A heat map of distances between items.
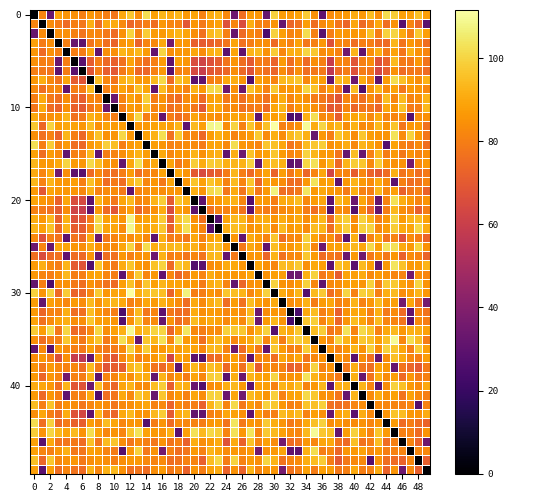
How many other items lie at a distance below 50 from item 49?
3
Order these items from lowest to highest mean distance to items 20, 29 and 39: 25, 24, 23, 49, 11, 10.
24, 25, 10, 49, 11, 23
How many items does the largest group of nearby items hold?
7
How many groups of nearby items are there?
14
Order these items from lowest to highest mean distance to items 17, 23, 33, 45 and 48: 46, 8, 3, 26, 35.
3, 46, 26, 8, 35
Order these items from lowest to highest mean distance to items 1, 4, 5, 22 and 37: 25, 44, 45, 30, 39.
39, 44, 30, 25, 45
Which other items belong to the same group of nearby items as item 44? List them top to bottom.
14
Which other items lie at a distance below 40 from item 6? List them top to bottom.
3, 5, 17
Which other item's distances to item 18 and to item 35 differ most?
45
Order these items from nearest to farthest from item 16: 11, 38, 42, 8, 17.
11, 38, 42, 17, 8
